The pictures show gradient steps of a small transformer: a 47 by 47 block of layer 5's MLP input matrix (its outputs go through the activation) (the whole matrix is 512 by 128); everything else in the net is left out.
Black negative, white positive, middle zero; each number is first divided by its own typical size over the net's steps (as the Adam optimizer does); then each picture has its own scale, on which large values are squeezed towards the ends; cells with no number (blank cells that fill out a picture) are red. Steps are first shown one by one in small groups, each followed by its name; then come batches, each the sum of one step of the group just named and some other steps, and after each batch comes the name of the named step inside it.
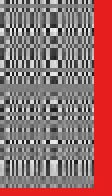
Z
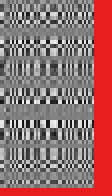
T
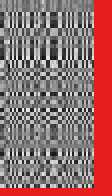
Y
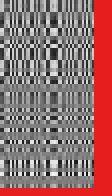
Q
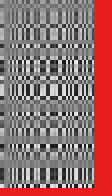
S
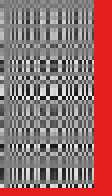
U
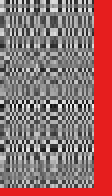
Z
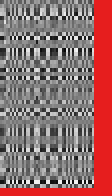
Y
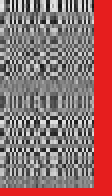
Q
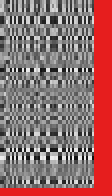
S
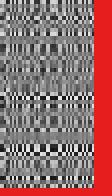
U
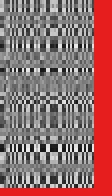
S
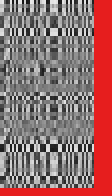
Q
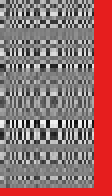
T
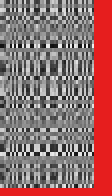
S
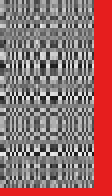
U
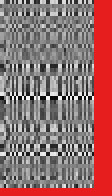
U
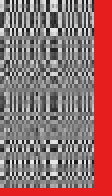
Q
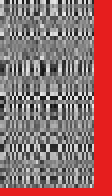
U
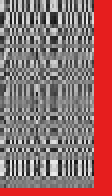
Q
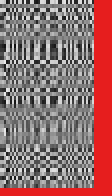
Y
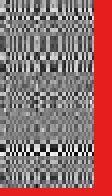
S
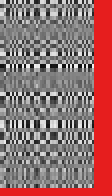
T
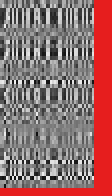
Y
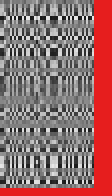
Q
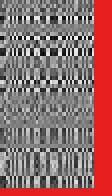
Y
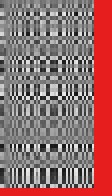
U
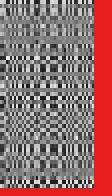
Y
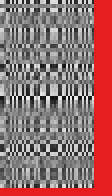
U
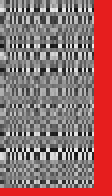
S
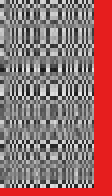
T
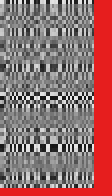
U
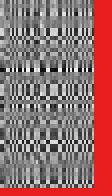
U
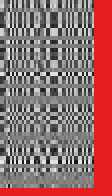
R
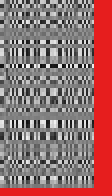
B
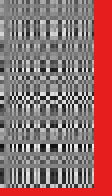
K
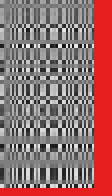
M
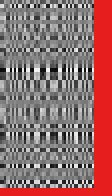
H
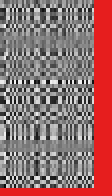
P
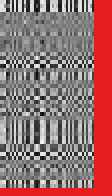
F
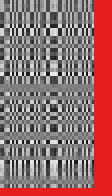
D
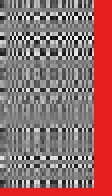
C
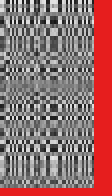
R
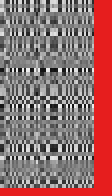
K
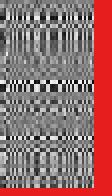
P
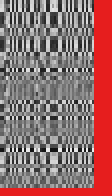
R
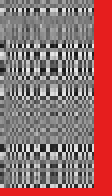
M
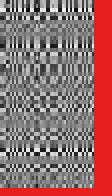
F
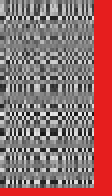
R
